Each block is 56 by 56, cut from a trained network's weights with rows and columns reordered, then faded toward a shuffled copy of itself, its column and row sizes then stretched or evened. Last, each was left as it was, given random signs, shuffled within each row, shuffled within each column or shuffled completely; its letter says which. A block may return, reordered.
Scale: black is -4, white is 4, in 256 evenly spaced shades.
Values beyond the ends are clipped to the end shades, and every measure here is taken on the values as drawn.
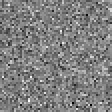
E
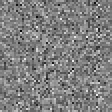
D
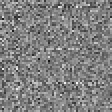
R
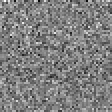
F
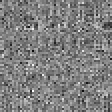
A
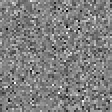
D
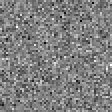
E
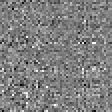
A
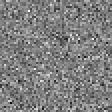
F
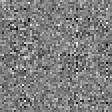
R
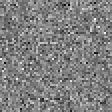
F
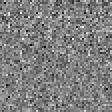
F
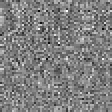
A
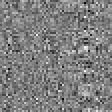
A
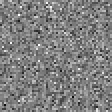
D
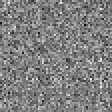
R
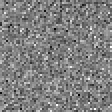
E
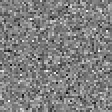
E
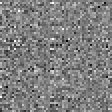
A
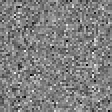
D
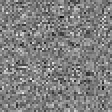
A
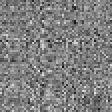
A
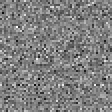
F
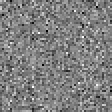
D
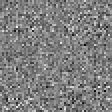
R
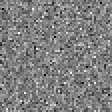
E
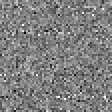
F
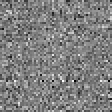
A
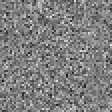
D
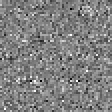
R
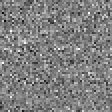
F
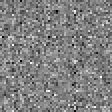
R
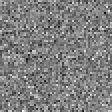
F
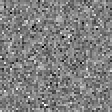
E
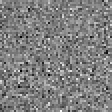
R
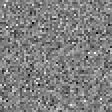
E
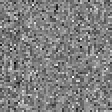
D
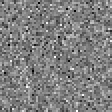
E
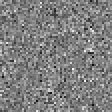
D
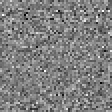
F
